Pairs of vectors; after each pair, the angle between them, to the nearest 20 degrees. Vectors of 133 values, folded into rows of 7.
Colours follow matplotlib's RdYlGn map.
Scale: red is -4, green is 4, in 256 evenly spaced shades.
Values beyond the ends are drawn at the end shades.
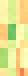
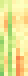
60 degrees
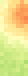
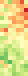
40 degrees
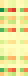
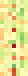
80 degrees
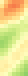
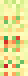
100 degrees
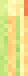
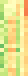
20 degrees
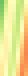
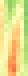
120 degrees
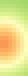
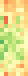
140 degrees
